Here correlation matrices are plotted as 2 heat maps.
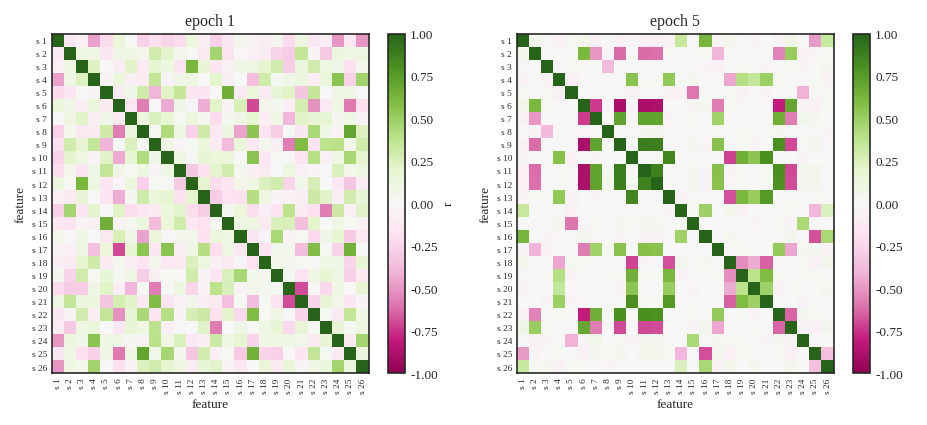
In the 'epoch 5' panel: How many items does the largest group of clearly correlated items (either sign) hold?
9
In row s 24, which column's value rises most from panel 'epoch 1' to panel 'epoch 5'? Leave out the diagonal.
s 1
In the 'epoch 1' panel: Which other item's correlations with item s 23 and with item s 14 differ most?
s 2
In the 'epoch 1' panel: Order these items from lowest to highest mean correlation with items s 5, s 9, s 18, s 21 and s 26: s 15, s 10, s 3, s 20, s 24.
s 20, s 15, s 10, s 3, s 24
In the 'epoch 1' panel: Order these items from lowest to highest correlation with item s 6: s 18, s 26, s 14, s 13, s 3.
s 13, s 26, s 3, s 18, s 14
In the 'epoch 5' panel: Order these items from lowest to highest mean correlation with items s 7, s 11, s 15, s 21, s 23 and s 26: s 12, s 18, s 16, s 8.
s 18, s 8, s 16, s 12
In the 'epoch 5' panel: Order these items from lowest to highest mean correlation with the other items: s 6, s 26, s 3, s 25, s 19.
s 6, s 25, s 3, s 26, s 19
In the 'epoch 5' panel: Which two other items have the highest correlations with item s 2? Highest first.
s 6, s 23
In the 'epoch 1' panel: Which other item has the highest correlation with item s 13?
s 17
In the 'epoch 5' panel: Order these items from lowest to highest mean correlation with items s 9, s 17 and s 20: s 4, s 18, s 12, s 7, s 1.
s 18, s 1, s 4, s 7, s 12
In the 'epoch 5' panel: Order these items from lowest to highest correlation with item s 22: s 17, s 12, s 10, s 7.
s 10, s 17, s 7, s 12
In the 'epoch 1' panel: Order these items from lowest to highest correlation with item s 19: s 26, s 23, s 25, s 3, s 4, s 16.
s 25, s 26, s 4, s 23, s 3, s 16
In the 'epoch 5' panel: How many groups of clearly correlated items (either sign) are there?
5
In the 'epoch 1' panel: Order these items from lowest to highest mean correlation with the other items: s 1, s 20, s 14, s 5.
s 1, s 20, s 14, s 5
